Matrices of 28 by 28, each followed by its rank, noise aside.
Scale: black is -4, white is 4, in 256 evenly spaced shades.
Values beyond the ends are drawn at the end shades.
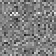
seven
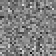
six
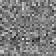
seven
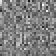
five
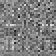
six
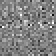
six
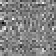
six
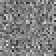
five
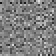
six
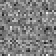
seven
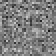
eight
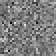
seven
